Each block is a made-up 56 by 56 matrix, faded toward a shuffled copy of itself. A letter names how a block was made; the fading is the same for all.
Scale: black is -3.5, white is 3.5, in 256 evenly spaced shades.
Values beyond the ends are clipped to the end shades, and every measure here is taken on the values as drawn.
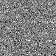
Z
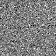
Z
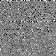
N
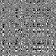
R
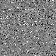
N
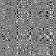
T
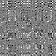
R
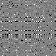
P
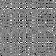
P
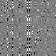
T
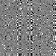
T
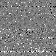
N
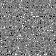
N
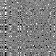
T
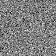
Z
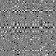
P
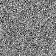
Z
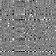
P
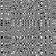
P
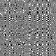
T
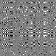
P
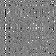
T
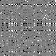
P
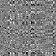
R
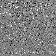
N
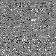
N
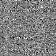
Z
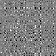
R
